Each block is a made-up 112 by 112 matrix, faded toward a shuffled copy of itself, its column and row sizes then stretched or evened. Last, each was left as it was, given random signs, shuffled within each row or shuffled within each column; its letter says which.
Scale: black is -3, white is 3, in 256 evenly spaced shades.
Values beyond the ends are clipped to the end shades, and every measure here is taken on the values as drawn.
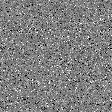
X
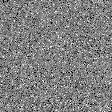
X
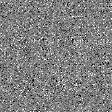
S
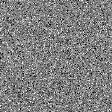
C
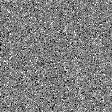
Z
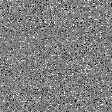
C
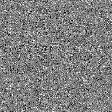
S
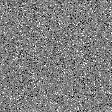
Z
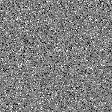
X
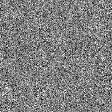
S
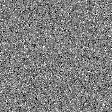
Z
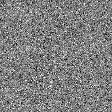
Z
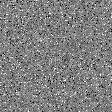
X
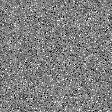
C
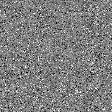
C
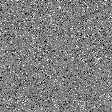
X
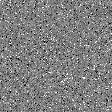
Z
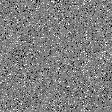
Z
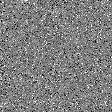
Z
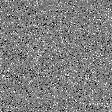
X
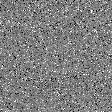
X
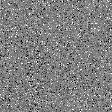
C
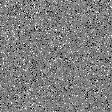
C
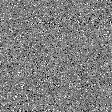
X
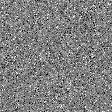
Z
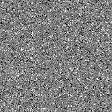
S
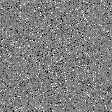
Z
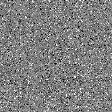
C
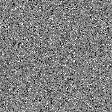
C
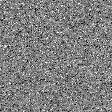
X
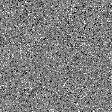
C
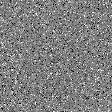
Z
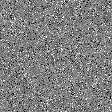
Z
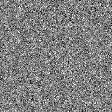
S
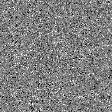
C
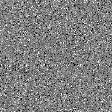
S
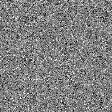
C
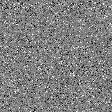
X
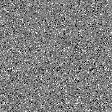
C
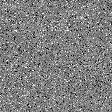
X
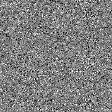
C
